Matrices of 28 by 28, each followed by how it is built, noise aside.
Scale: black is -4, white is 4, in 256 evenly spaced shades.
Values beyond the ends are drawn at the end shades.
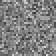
noise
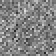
Hankel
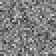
noise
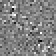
banded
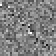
banded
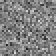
noise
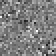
block diagonal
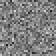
noise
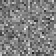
noise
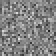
noise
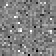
sparse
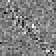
banded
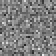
noise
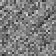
Hankel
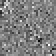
block diagonal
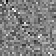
banded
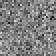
noise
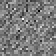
Hankel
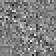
block diagonal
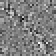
banded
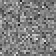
noise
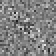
banded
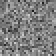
noise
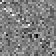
banded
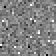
sparse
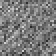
Hankel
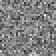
noise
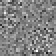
block diagonal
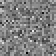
noise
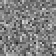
noise
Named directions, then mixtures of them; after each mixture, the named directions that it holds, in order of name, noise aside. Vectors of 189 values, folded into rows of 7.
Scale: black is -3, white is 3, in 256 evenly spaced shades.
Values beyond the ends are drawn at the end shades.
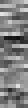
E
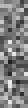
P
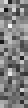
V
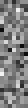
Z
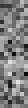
P.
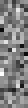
Z.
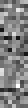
E, Z.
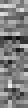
E, P.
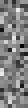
Z.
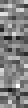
E, Z.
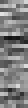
E.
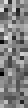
V, Z.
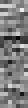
E, P.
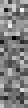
E, V.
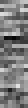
E.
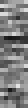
E.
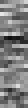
E.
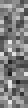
P.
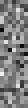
Z.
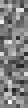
P, Z.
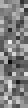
P.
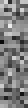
E, V.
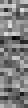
E, V.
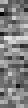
E, V.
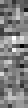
E, Z.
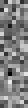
P, V.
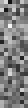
V.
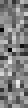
P, Z.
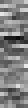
E.
